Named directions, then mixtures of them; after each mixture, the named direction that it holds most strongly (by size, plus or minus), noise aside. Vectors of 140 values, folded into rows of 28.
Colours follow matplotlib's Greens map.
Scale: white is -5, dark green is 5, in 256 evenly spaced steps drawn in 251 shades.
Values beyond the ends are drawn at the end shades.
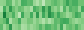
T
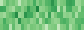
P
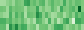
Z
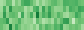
T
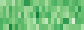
Z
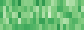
T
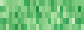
Z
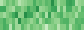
P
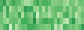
T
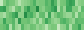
P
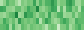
P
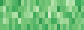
P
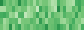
P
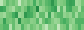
P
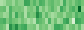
Z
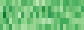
T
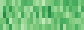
T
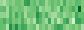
Z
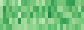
T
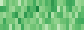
P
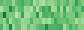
T
